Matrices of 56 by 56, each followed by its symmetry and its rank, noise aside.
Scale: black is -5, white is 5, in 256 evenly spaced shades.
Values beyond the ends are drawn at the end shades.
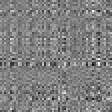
no symmetry, rank three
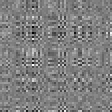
no symmetry, rank two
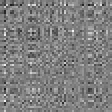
symmetric, rank three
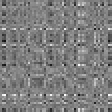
no symmetry, rank two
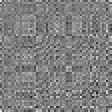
symmetric, rank three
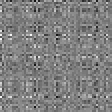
antisymmetric, rank two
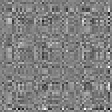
no symmetry, rank three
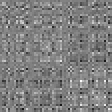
symmetric, rank two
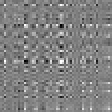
symmetric, rank two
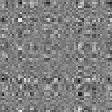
no symmetry, rank three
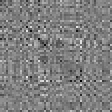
symmetric, rank three
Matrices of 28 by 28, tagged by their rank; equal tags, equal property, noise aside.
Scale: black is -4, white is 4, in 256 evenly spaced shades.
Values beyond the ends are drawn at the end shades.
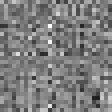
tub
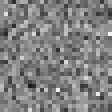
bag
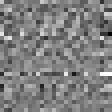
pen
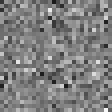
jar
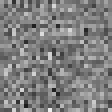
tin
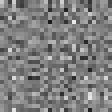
tub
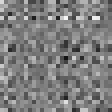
pen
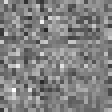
jar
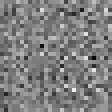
jar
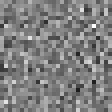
jar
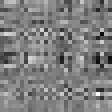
pen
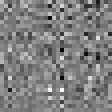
tin
